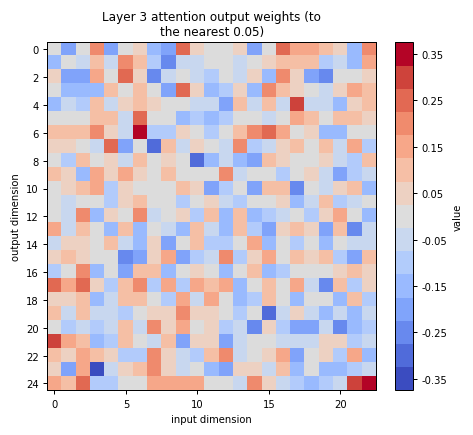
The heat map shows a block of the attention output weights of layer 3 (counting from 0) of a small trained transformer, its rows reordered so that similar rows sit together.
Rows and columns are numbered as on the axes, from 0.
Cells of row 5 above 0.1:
2
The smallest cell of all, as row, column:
23, 3
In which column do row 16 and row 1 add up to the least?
8
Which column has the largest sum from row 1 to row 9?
6
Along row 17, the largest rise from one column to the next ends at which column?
20
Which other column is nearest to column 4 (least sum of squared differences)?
13
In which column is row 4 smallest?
12
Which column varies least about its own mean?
18
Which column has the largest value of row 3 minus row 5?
9
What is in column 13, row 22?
-0.05
